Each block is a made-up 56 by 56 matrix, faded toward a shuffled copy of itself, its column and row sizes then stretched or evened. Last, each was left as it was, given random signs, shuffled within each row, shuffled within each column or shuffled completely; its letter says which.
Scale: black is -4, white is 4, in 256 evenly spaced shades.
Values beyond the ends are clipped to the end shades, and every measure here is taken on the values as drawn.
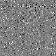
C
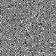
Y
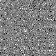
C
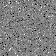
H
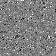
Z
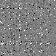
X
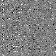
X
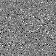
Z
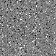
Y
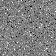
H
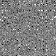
C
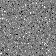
H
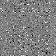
C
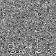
X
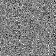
Y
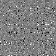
C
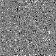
X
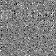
C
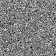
H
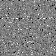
Z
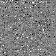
X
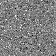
H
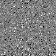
X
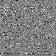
Z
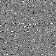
X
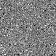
Z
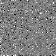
X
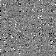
X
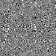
X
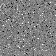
H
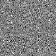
C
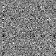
C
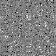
C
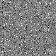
Y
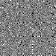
C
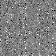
Y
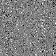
Y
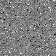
H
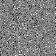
Y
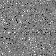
Z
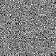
C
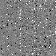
Y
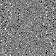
Y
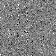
Y
